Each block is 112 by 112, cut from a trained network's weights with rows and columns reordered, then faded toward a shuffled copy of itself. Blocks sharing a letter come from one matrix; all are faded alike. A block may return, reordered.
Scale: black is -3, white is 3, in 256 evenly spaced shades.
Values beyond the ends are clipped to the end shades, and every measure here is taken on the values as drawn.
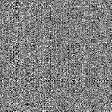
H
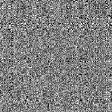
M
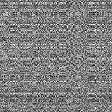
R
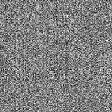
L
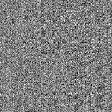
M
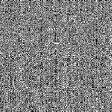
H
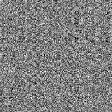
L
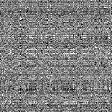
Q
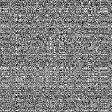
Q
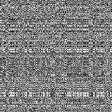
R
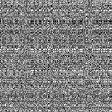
R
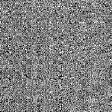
H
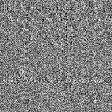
L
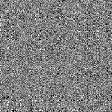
M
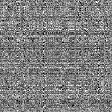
Q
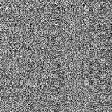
L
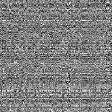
Q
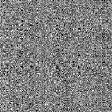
H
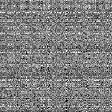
Q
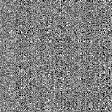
H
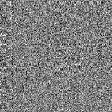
M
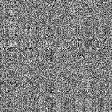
L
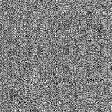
L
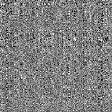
H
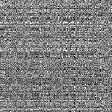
Q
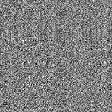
L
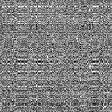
R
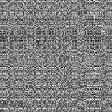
R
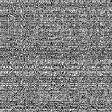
Q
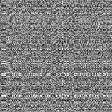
R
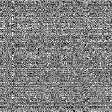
Q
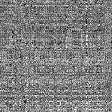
Q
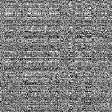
Q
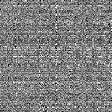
Q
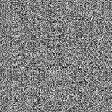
L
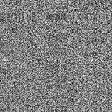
L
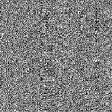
M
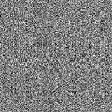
L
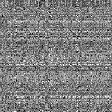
Q
